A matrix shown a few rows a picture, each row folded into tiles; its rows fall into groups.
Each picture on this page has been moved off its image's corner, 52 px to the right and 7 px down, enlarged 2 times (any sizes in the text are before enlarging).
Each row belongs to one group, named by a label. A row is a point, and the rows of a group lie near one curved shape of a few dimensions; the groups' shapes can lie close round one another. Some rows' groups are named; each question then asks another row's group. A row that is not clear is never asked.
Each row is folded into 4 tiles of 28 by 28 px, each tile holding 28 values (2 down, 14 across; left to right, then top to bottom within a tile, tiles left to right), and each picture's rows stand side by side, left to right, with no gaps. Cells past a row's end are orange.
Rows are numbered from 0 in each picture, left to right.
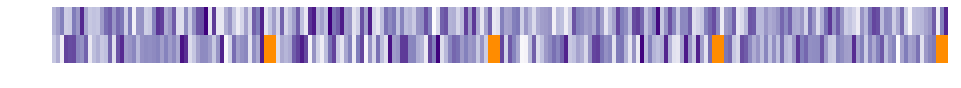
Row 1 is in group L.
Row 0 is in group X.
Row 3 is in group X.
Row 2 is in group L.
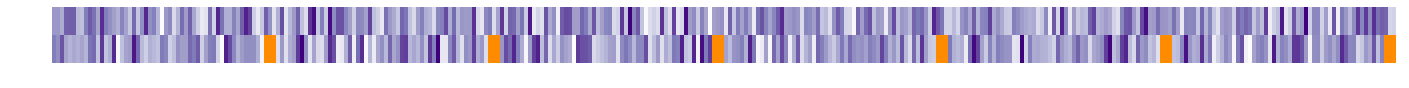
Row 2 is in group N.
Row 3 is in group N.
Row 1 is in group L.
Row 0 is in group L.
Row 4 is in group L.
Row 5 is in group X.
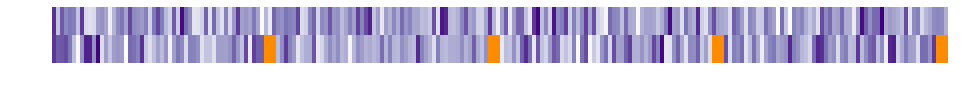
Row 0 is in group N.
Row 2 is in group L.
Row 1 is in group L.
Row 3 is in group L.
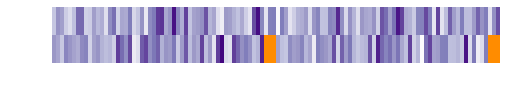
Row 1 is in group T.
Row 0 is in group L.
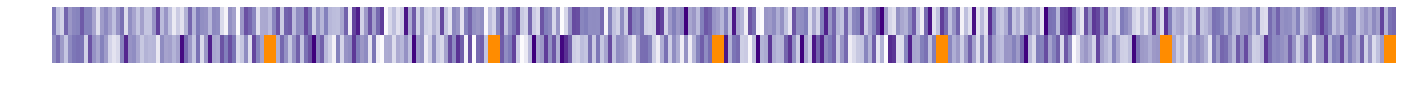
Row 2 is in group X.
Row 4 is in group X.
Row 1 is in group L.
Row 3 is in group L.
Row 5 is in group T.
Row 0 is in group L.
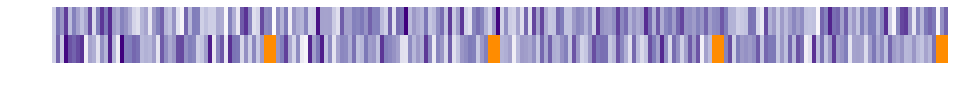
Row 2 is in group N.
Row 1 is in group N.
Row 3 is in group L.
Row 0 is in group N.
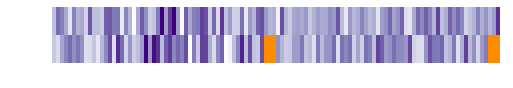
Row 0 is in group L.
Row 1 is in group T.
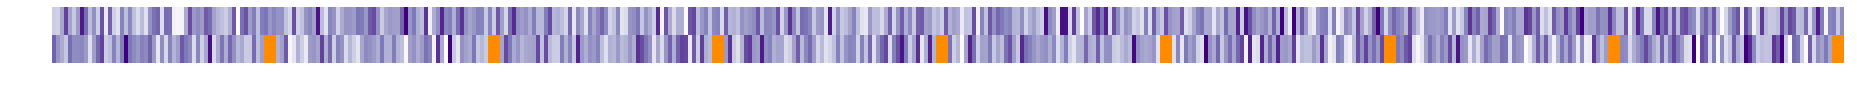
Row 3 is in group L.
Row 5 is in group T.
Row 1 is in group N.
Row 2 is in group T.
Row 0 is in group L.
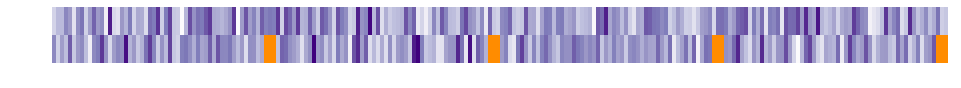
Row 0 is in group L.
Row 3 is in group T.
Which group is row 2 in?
X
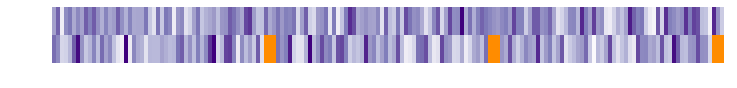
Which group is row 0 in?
L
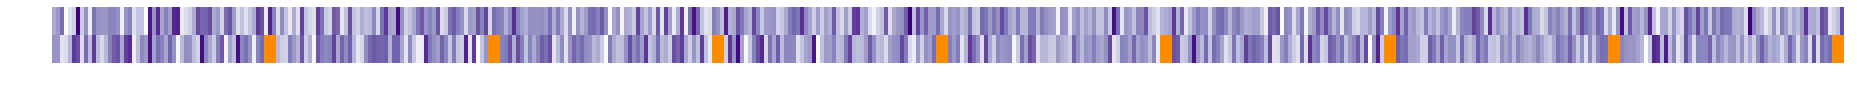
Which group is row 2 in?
L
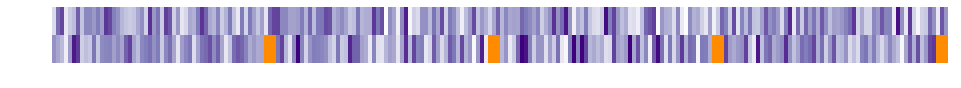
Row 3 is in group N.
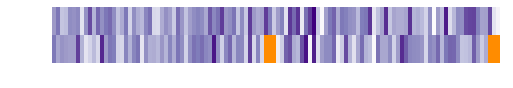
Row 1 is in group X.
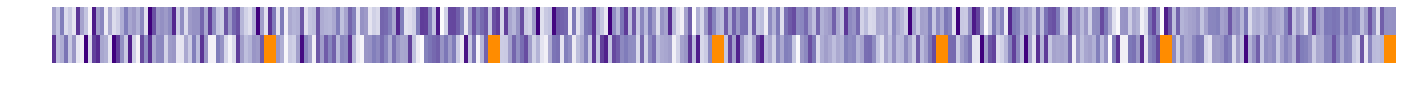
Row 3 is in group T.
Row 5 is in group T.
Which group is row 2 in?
L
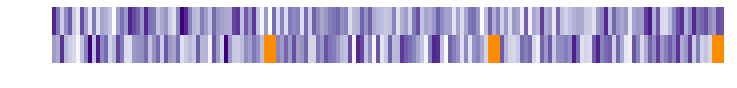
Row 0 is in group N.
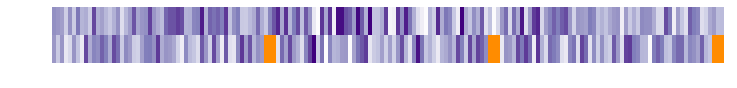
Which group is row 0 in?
N
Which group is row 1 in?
T
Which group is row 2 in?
L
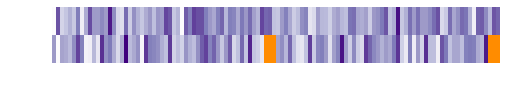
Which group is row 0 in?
N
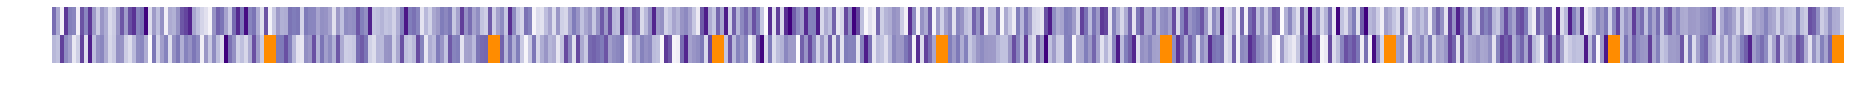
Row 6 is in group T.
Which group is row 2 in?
L
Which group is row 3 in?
T
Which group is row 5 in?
L
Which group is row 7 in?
N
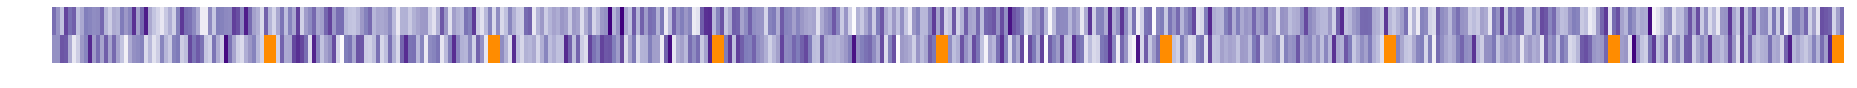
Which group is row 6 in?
X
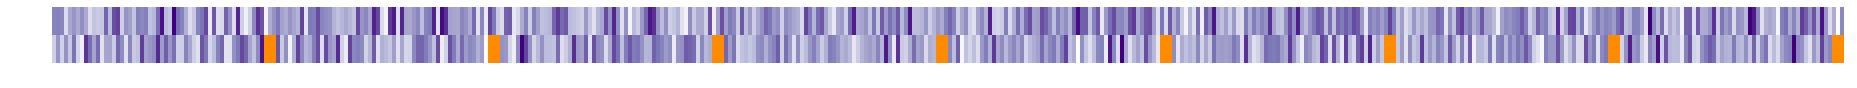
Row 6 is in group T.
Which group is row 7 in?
N
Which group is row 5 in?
N
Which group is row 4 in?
N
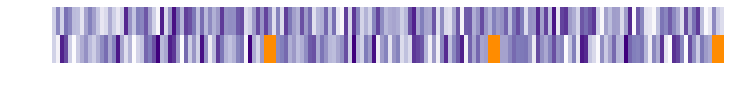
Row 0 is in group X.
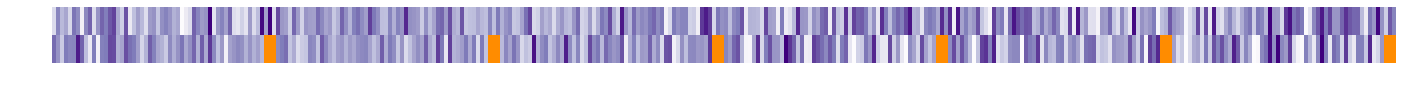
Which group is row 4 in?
N
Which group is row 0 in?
N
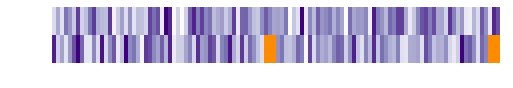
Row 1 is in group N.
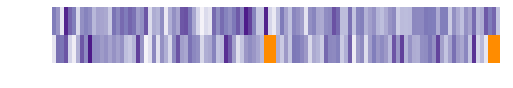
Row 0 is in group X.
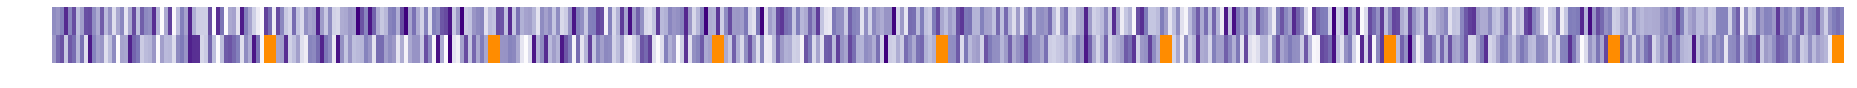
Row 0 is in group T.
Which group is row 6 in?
X
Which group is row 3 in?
L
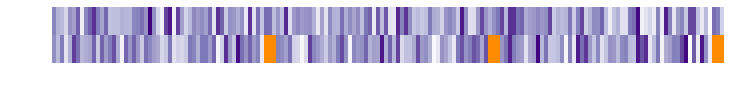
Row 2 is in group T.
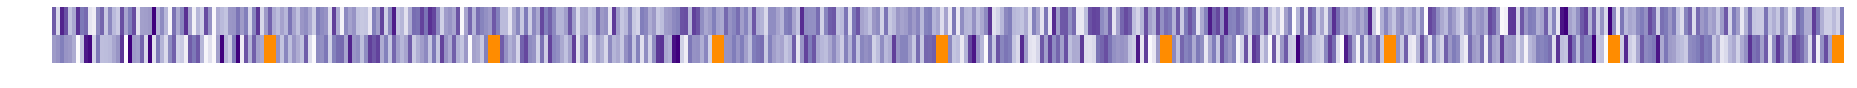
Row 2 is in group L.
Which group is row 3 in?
N
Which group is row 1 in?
L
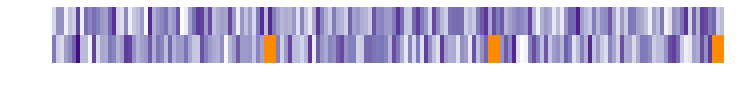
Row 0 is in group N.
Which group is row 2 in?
X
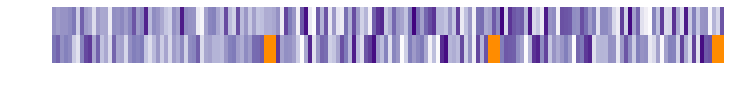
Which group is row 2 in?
N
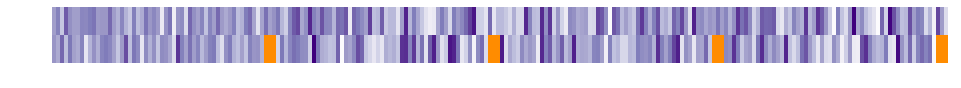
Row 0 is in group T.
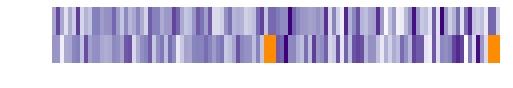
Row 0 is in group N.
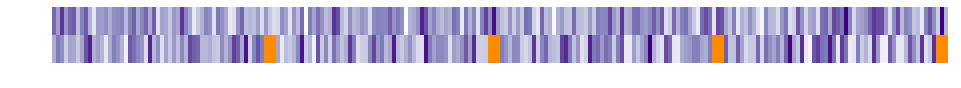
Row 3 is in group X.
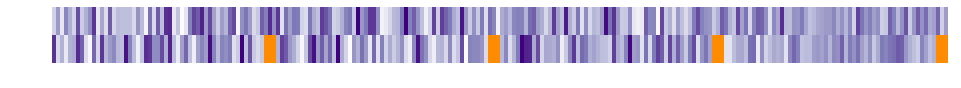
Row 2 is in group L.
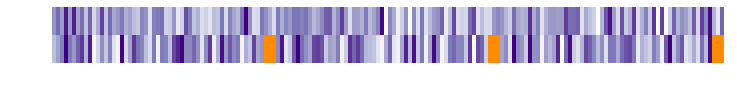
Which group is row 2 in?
X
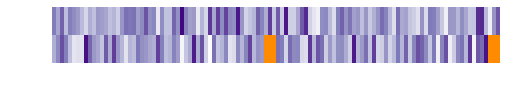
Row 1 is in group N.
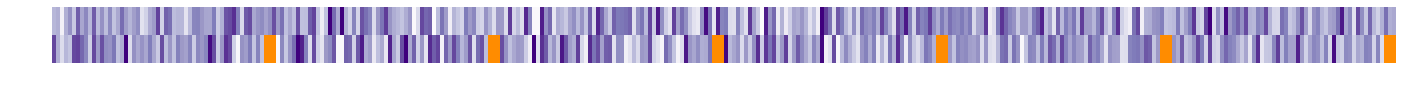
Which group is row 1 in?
L
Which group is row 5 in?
L
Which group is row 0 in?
L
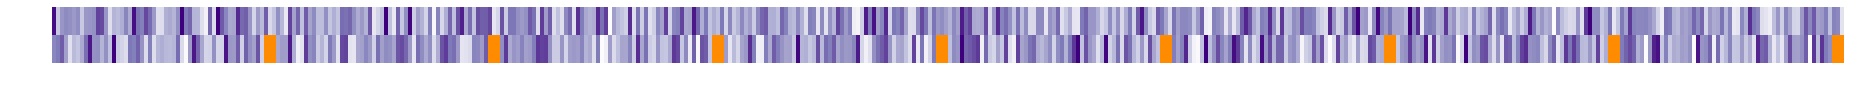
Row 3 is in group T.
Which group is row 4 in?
N
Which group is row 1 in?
X
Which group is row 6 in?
N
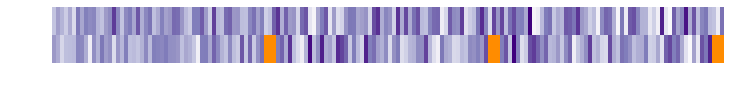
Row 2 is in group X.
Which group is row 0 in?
T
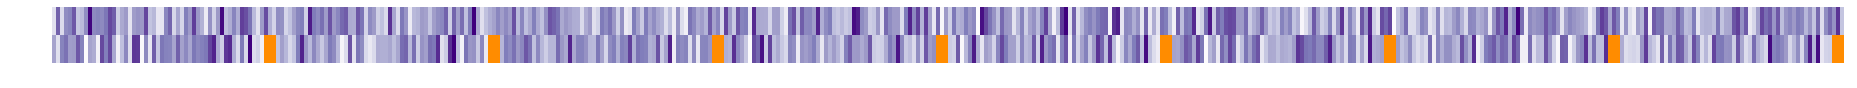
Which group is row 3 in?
N
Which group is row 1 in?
L
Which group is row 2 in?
N
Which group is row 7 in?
N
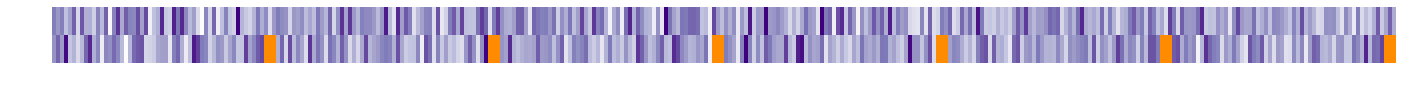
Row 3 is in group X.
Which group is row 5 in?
N
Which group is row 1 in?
T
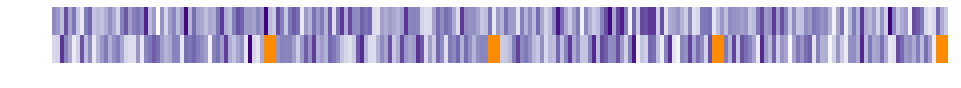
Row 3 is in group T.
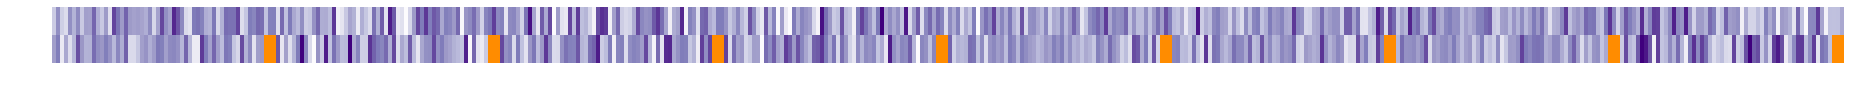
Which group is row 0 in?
T
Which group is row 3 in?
L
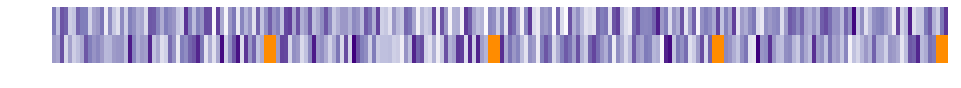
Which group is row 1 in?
T
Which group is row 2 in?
L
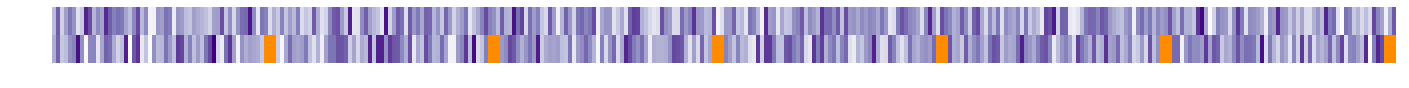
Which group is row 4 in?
L
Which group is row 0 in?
L
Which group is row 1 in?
L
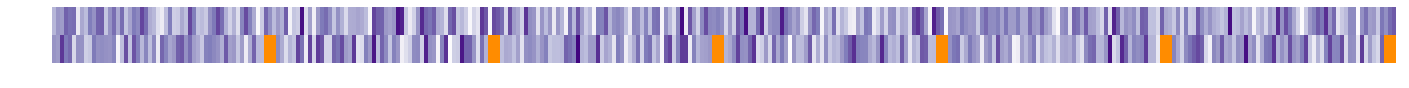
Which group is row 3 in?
N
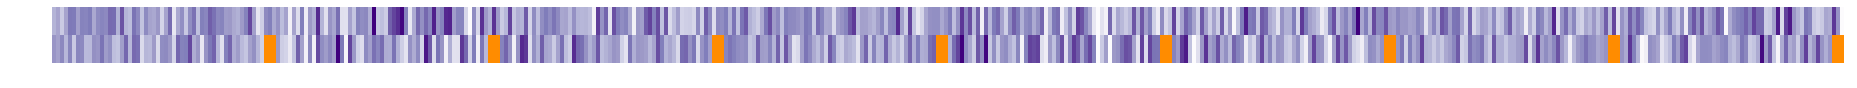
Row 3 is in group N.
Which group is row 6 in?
N
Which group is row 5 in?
X
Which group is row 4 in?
N
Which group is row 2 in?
X
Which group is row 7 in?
L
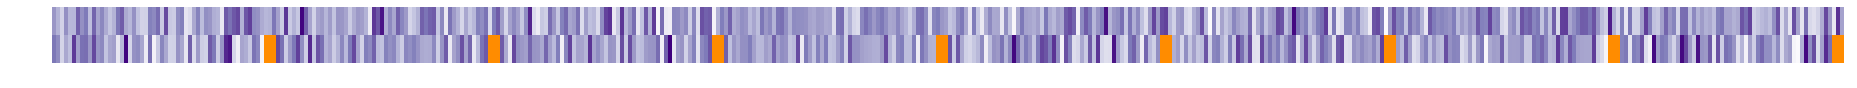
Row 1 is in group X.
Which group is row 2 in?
X
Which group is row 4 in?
L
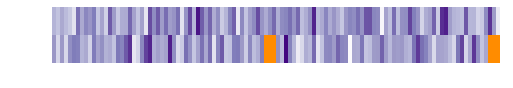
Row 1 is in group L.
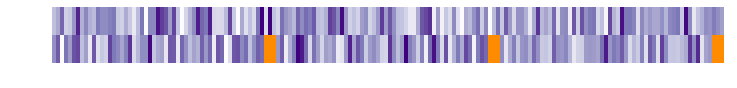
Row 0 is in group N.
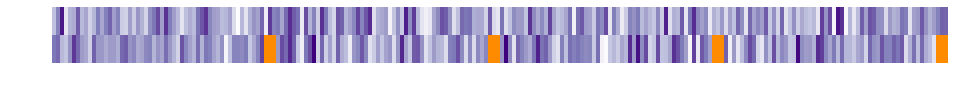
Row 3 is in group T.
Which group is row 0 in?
X
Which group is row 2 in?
L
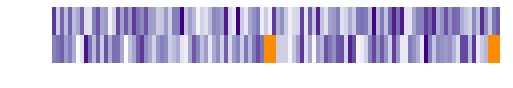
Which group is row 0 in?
N
